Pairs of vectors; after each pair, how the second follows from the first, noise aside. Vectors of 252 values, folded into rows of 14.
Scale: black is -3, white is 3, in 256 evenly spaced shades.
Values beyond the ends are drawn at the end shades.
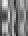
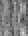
reversed, shrunk.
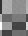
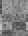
shrunk.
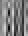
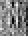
wrapped around.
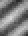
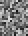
sign-scrambled.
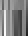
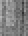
reversed, negated, shrunk.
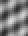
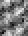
wrapped around.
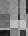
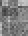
reversed, negated, shrunk.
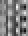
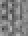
reversed, shrunk.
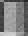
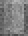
reversed, shrunk.
